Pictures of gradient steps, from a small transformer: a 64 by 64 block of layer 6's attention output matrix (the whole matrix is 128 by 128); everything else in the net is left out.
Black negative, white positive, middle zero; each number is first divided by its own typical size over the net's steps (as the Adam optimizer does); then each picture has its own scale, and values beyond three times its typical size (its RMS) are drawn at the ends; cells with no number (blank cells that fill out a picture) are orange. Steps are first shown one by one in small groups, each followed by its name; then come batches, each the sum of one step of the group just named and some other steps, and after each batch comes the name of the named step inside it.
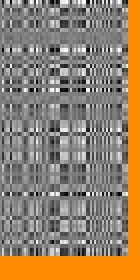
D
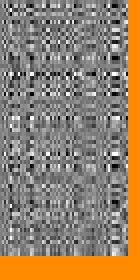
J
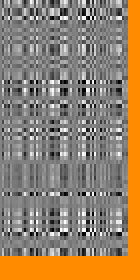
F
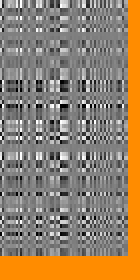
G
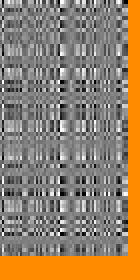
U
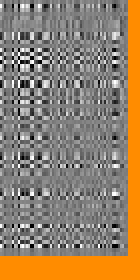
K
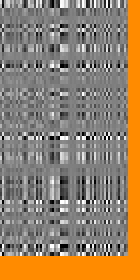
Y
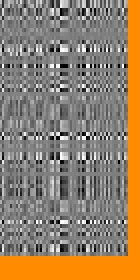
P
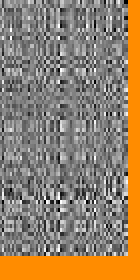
U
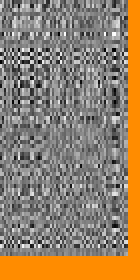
K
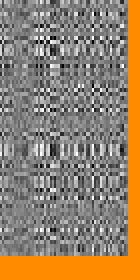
P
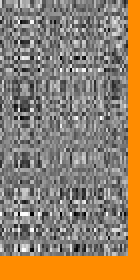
U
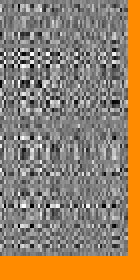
K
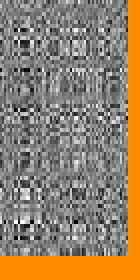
D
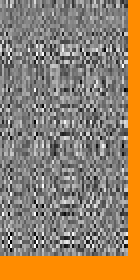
P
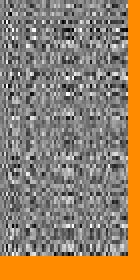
J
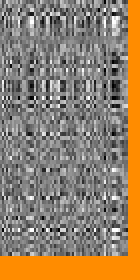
U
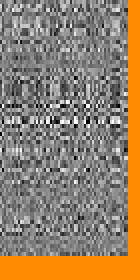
G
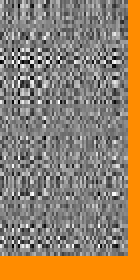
K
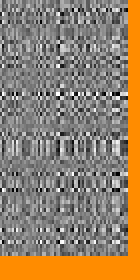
P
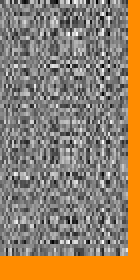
D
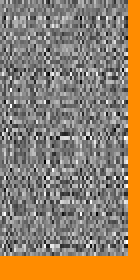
Y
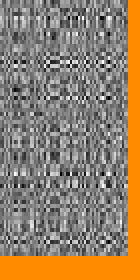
F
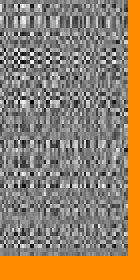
K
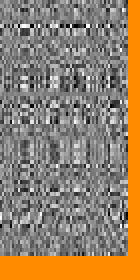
D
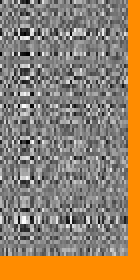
J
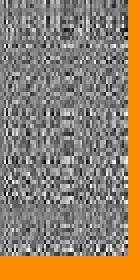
J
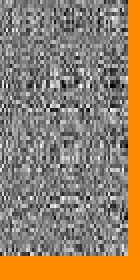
U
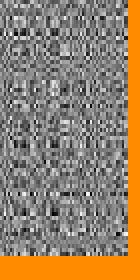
F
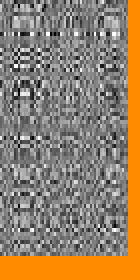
K
